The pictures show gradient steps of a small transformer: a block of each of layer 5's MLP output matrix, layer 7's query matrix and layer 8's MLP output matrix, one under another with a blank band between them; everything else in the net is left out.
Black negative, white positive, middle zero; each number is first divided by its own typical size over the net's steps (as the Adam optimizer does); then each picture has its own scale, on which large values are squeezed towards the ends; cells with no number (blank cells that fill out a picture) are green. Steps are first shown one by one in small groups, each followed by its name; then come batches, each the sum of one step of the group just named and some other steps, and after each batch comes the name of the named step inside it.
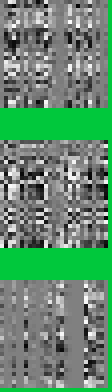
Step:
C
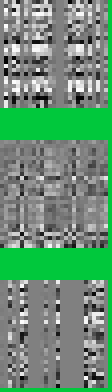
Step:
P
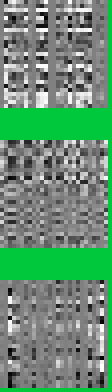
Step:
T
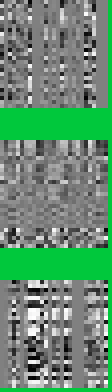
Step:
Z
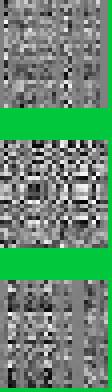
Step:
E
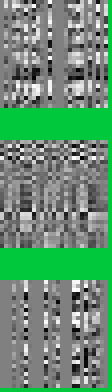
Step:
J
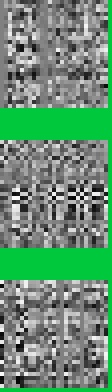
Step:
J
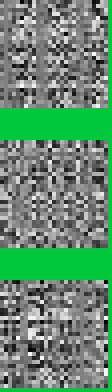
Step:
Z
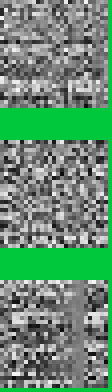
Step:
P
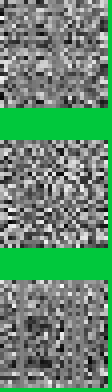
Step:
C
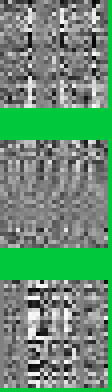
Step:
Z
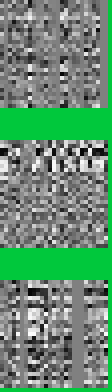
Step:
Z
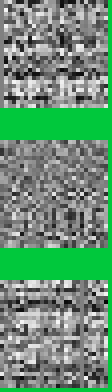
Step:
P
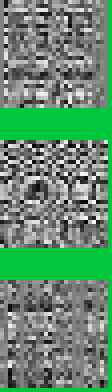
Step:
E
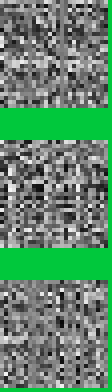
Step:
C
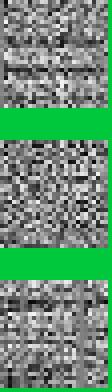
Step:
E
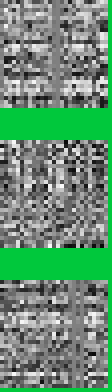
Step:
P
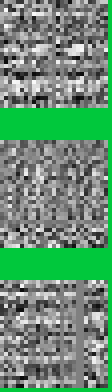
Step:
P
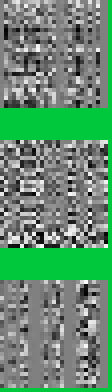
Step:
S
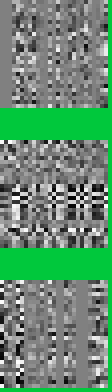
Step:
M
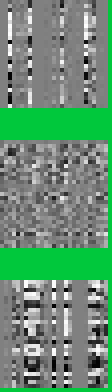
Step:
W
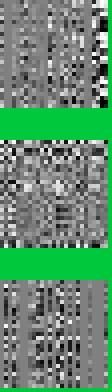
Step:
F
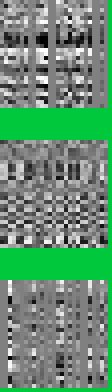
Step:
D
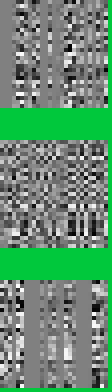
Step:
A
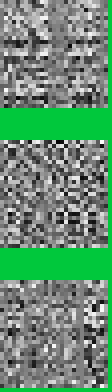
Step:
A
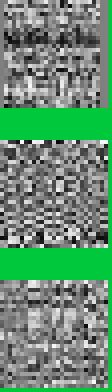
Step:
S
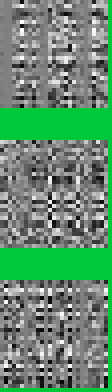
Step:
A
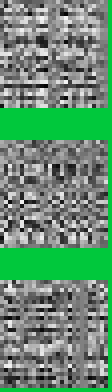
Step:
D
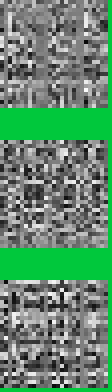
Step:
W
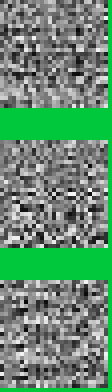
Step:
S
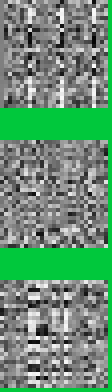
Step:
S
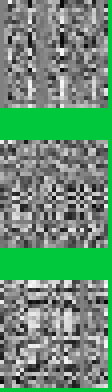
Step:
M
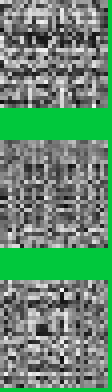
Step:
D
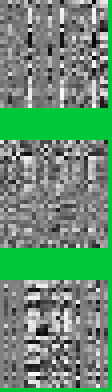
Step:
F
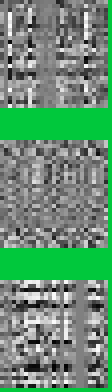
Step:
W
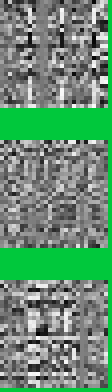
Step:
F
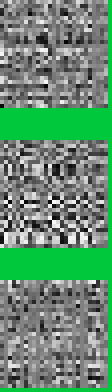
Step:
D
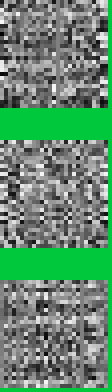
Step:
F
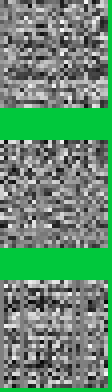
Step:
F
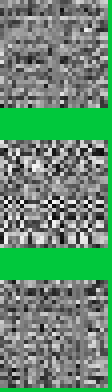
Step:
F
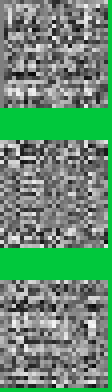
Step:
S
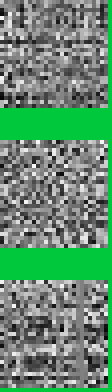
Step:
W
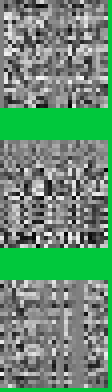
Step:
W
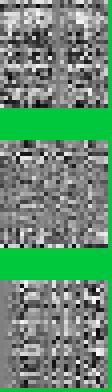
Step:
W
